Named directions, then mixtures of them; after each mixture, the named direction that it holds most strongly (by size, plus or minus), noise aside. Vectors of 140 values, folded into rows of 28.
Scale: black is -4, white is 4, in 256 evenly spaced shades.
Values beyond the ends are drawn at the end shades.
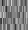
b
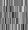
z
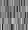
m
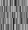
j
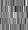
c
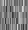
z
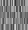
j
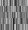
j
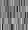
m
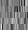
m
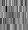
b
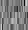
m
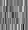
z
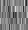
c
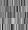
m
